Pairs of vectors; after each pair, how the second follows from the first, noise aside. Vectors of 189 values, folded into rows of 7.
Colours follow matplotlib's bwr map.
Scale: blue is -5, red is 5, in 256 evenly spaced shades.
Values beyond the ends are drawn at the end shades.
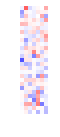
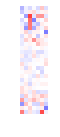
reversed, partly zeroed.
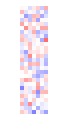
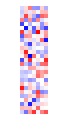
negated, scaled up.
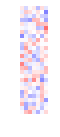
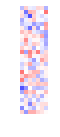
wrapped around, negated.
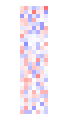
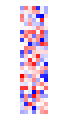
wrapped around, negated, scaled up.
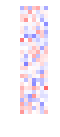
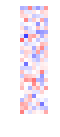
sign-scrambled.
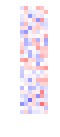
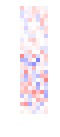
wrapped around, partly zeroed.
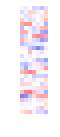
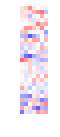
wrapped around, negated.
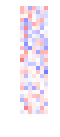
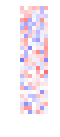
sign-scrambled.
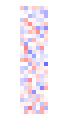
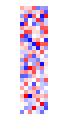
wrapped around, negated, scaled up.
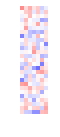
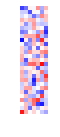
wrapped around, negated, scaled up.
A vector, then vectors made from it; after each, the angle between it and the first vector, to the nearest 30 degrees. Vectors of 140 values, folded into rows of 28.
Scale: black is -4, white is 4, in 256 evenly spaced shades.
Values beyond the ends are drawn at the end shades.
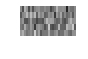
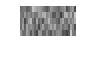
90 degrees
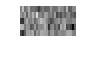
120 degrees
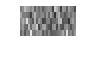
90 degrees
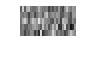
120 degrees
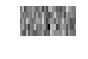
120 degrees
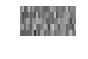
150 degrees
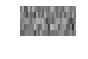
150 degrees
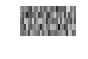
120 degrees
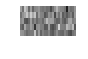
30 degrees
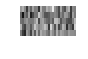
120 degrees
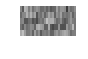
30 degrees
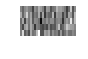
60 degrees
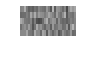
60 degrees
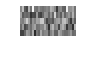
150 degrees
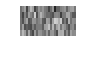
90 degrees
